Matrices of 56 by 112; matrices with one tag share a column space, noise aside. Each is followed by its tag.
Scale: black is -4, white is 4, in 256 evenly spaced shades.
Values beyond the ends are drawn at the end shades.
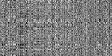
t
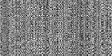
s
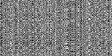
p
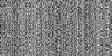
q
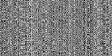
p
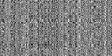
t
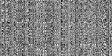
t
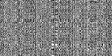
t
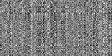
q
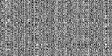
t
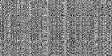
s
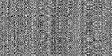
s
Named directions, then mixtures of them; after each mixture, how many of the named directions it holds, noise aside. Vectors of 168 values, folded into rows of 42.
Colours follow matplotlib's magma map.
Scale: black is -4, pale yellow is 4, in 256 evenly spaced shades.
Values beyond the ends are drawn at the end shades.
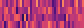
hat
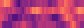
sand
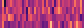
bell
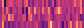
one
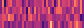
one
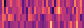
one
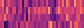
three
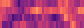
one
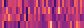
two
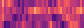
two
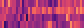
three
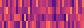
one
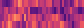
two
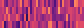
two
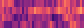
two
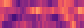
one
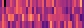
three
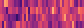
three
